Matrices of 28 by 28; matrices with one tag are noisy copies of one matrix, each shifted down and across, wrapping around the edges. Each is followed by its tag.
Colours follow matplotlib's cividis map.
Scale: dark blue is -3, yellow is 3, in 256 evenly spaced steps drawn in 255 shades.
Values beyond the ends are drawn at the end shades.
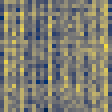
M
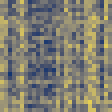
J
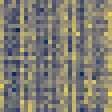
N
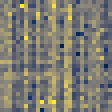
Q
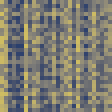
N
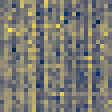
M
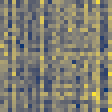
M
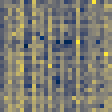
M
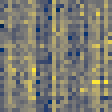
N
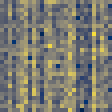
N
